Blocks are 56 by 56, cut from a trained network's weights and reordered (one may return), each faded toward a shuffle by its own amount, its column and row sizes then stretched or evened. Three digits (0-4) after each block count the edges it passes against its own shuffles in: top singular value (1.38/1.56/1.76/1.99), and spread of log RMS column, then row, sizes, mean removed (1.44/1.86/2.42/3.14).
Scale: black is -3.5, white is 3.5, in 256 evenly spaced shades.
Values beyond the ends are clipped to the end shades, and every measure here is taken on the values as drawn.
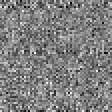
3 0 2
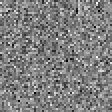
0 0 0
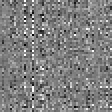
3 4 1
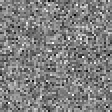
1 0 0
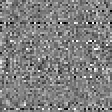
3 2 3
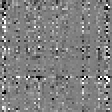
2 4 3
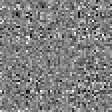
3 3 2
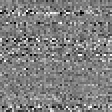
2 0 4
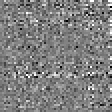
3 2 3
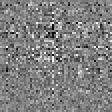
3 2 3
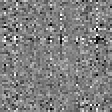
3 3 2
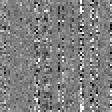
1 4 0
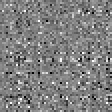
1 3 3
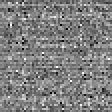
2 2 0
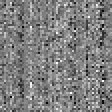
2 3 1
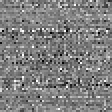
1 1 3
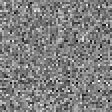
2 0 1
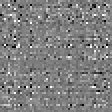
0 2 3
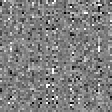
0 3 2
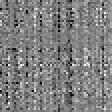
4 3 3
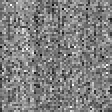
1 0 0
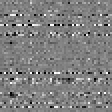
4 1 4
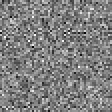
2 1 0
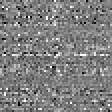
1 1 3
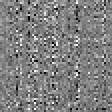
2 4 1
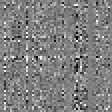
3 4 2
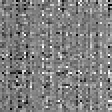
3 3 3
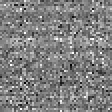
1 2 1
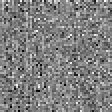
0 0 1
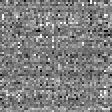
1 2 2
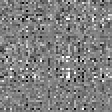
2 3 3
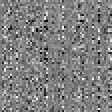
2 4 2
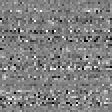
0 0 4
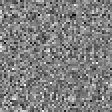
2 0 1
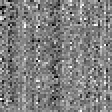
2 3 1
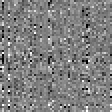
2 4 1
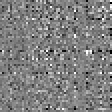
3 3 3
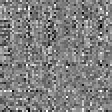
4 3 2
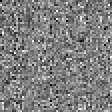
2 2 0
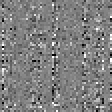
0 4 2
